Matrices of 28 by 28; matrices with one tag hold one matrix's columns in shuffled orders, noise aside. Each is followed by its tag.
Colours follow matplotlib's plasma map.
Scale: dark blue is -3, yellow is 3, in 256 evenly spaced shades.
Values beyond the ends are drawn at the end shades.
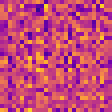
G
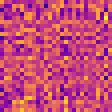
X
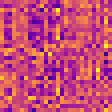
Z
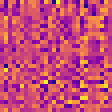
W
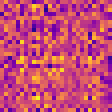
G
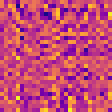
X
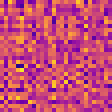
W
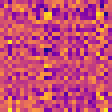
X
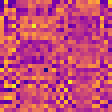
W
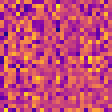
G
